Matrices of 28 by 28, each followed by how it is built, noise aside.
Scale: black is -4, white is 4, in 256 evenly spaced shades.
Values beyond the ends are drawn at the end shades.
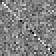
diagonal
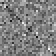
diagonal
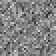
Hankel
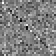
diagonal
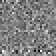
uneven rows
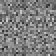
repeating columns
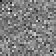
diagonal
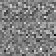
repeating columns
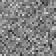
Hankel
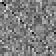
diagonal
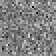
repeating columns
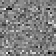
uneven rows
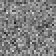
repeating columns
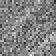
Hankel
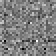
uneven rows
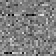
uneven rows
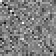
diagonal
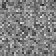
repeating columns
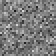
Hankel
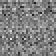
repeating columns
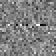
uneven rows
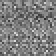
repeating columns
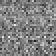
repeating columns
